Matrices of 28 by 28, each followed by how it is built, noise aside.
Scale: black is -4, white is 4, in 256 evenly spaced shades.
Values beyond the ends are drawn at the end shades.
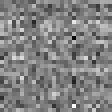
low rank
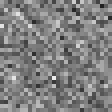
Toeplitz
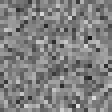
noise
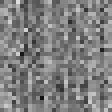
blocks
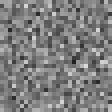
noise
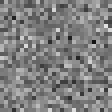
noise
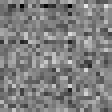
low rank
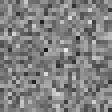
noise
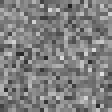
noise
